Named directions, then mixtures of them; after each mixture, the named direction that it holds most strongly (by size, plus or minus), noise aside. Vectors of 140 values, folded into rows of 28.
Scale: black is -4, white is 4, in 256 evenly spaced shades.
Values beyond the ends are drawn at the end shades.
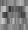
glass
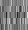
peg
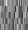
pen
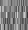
peg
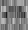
glass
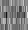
peg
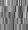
pen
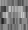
glass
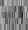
pen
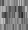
glass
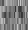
pen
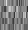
pen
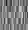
pen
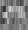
glass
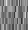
pen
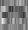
glass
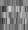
glass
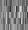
peg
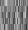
pen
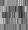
glass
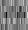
peg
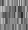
pen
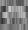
glass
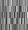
peg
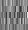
peg
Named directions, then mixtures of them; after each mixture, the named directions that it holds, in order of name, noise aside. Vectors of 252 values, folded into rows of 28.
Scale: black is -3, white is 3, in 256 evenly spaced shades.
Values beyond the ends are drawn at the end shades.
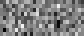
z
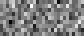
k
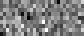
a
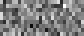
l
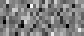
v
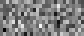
z.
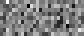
a, v, z.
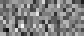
a, v, z.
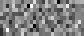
a, k, v.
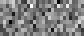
k.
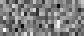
z.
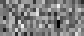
z.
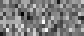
a.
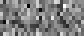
l, v.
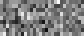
a, l.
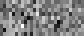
a, l, z.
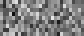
l, z.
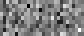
l, v, z.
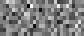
k, v, z.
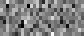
v.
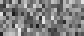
a, l.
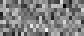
l.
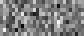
z.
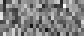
l.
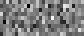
a, l, v.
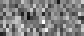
a.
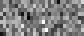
a.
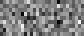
a, k, z.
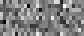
l, v.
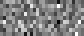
k, l, z.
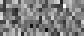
l.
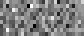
a, k, v.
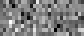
a, k, z.
